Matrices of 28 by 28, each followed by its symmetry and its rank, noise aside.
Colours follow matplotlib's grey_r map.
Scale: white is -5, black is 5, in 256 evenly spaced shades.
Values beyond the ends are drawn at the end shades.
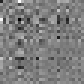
symmetric, rank three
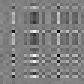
no symmetry, rank one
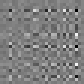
no symmetry, rank two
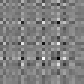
symmetric, rank one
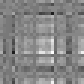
symmetric, rank one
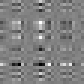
no symmetry, rank one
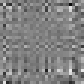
no symmetry, rank two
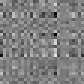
no symmetry, rank two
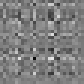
no symmetry, rank two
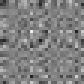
symmetric, rank two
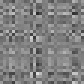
no symmetry, rank two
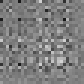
symmetric, rank three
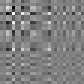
symmetric, rank one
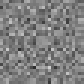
no symmetry, rank three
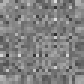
symmetric, rank three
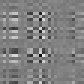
no symmetry, rank one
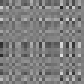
no symmetry, rank one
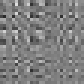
antisymmetric, rank two
